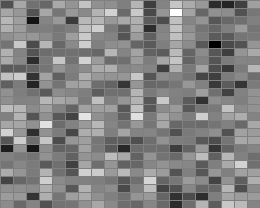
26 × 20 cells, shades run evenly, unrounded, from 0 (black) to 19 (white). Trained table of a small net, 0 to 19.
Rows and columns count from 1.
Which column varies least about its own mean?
20
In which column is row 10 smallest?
3
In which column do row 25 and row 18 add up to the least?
16
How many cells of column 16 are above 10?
10
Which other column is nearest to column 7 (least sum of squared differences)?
2
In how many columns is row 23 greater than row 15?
7
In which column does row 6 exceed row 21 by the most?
4
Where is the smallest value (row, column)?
6, 17
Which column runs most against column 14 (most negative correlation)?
12
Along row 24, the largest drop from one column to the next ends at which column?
13
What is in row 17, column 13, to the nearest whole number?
9
